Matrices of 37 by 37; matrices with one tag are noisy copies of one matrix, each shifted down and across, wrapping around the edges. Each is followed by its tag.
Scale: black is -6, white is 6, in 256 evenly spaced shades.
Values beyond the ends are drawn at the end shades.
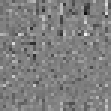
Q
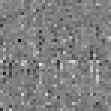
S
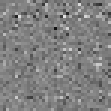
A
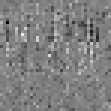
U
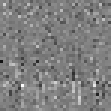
S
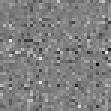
A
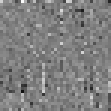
Q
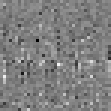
S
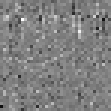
S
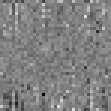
U
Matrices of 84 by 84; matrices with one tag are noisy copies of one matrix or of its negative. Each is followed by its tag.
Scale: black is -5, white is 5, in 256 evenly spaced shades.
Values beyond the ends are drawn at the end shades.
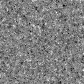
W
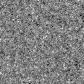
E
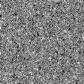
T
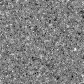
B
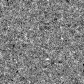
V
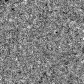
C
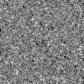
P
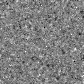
B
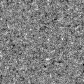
V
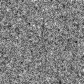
W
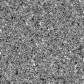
P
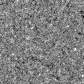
B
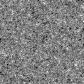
E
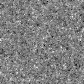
E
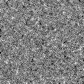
P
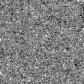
E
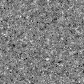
V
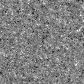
E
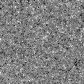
E
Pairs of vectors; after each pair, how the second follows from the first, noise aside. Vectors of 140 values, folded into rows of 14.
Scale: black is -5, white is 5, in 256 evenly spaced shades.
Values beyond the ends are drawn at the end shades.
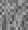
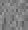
shrunk.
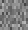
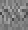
wrapped around, negated, partly zeroed.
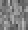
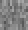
negated, shrunk.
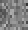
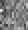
sign-scrambled.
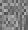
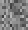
reversed, negated.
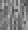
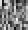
wrapped around, scaled up.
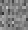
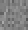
shrunk.
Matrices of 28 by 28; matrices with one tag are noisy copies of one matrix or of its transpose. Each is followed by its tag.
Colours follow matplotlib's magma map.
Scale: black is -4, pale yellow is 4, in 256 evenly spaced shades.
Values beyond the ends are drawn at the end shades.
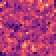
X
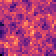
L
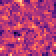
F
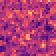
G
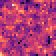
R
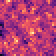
L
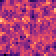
F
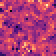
X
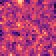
F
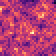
L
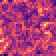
X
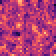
F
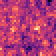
G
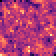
R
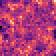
R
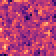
X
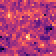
G
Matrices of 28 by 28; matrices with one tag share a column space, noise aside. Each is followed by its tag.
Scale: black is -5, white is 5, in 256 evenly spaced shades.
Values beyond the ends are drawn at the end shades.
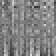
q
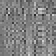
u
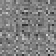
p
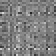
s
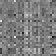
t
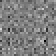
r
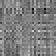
u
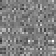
r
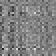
s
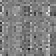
s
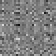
p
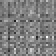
t
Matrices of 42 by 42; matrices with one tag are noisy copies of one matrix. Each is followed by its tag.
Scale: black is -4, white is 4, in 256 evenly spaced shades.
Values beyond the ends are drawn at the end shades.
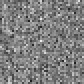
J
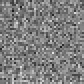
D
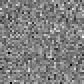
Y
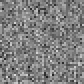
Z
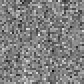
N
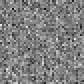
Z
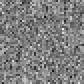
N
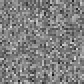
Z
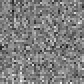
D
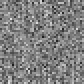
J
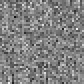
J
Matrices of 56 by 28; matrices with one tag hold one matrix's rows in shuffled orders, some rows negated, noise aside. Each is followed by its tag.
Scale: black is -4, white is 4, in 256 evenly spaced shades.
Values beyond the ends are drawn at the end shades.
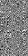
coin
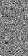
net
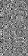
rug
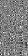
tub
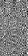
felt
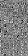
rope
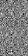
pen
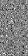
pen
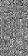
tub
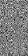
pen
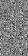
tub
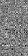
net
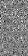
rope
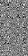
coin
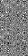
coin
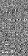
net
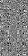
coin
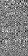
net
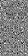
rope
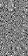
pen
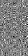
felt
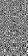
felt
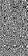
felt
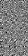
rug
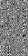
coin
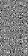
tub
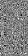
rope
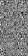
rope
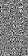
tub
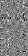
coin
